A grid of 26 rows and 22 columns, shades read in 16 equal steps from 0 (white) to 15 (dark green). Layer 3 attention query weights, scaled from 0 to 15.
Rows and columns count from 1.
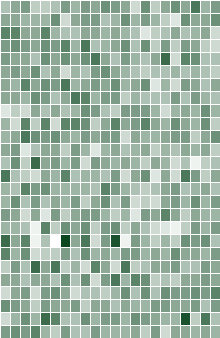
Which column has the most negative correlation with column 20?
4
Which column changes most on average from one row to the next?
7
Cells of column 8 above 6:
11
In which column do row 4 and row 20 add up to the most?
9
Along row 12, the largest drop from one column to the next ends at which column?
3
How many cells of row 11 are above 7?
10
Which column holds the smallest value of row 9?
1
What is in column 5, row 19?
5
